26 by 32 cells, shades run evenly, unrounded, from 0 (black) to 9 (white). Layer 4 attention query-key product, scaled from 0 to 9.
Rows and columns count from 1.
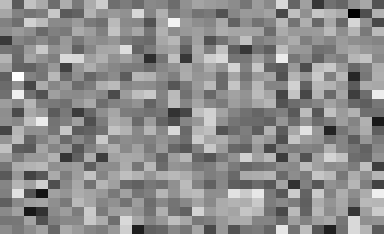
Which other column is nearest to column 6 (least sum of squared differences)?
31
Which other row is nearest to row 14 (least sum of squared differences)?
19
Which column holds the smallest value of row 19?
32
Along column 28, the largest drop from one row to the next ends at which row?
26
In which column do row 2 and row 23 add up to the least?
30
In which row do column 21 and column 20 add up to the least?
6
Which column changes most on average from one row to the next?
4
